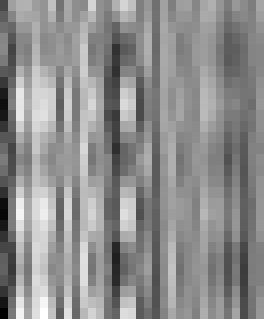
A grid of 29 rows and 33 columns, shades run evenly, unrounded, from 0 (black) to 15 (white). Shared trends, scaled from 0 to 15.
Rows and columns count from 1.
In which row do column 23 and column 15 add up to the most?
1
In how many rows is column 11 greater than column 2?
28
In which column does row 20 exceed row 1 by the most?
6
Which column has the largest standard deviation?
16
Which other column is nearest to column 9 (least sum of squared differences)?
3
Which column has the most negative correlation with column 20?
22
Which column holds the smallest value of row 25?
15
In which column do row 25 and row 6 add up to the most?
11
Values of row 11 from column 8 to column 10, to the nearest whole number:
6 12 7
